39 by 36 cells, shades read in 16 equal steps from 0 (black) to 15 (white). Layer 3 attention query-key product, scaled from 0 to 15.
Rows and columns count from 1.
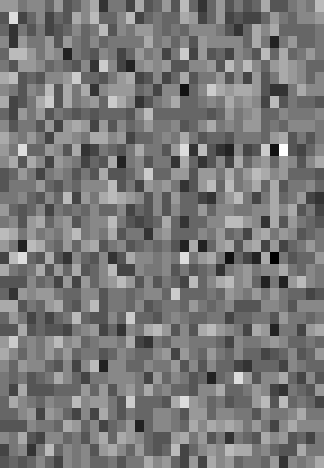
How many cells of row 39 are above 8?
7
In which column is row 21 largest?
4
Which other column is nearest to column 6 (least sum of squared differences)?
20
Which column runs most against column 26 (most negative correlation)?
21
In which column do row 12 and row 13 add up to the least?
26
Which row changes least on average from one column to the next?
10
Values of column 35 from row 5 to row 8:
9 6 6 8
